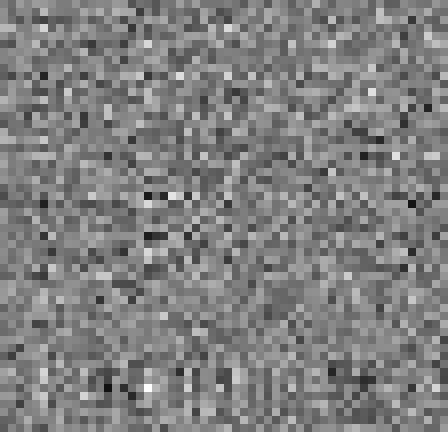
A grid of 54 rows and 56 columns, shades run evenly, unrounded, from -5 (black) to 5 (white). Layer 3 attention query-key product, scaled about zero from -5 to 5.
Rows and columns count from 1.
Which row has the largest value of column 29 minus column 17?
4
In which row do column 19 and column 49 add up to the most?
49
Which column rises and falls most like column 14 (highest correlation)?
46
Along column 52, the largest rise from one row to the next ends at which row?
27
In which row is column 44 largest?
35
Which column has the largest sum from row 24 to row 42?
38
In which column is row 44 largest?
6
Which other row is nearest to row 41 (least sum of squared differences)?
54
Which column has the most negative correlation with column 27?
17
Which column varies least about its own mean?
10
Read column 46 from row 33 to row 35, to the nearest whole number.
-1 -1 1
